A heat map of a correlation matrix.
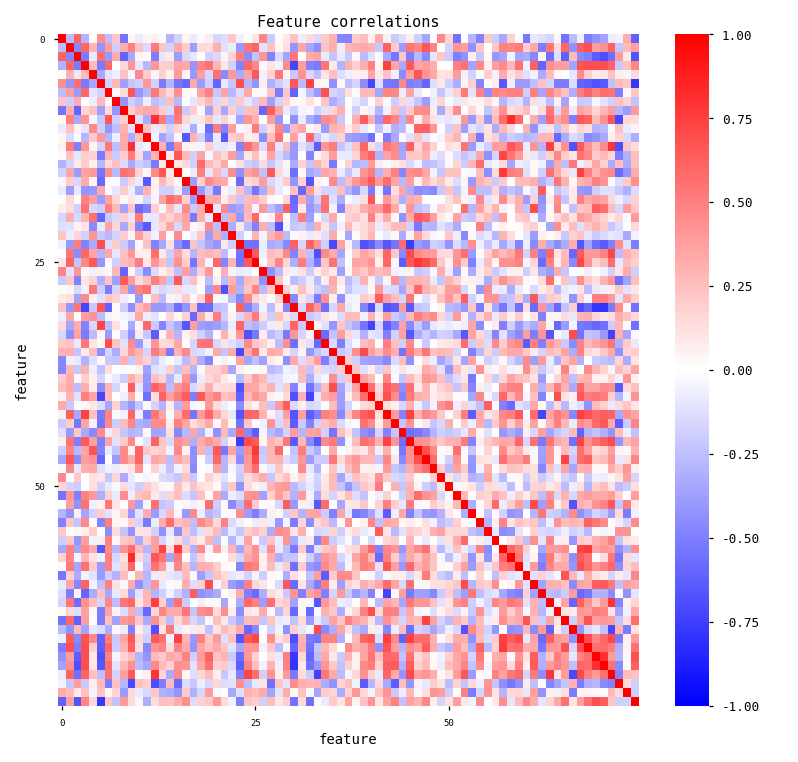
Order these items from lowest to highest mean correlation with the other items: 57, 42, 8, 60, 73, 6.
60, 73, 8, 6, 57, 42
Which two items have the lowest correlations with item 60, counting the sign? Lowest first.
34, 0
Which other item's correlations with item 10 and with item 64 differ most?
19
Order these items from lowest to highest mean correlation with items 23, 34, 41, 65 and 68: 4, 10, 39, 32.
32, 10, 4, 39
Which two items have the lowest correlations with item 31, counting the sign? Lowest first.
17, 62
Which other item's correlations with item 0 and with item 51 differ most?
2
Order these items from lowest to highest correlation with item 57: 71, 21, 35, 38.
21, 38, 35, 71
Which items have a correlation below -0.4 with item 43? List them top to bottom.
2, 5, 23, 30, 32, 72
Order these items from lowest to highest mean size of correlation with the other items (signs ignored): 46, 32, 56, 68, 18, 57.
56, 18, 46, 32, 57, 68
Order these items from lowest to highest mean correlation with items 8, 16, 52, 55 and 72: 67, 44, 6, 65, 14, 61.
44, 6, 14, 67, 65, 61
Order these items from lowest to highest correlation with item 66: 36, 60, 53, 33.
60, 36, 53, 33
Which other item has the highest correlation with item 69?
70
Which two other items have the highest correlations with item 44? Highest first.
23, 5
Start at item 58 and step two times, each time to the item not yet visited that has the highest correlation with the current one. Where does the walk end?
12
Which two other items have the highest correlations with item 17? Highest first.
62, 53
